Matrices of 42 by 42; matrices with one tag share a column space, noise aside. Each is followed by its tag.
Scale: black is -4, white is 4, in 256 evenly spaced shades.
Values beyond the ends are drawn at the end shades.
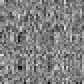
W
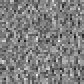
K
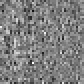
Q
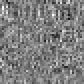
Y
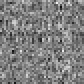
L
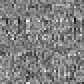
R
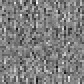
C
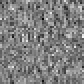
Y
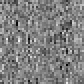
L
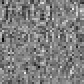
Y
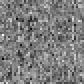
R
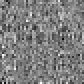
W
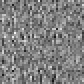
K
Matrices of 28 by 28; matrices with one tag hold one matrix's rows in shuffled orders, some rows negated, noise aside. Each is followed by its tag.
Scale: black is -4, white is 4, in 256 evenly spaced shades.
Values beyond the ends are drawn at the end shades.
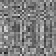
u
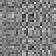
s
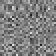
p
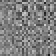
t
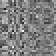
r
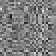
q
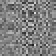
s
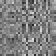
s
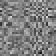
q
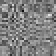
r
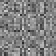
u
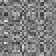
u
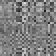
t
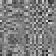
q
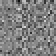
t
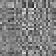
s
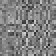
s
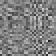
q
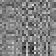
s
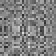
u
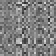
t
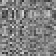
r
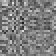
r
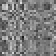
r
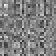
u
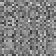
p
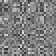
u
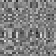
p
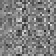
t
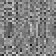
p
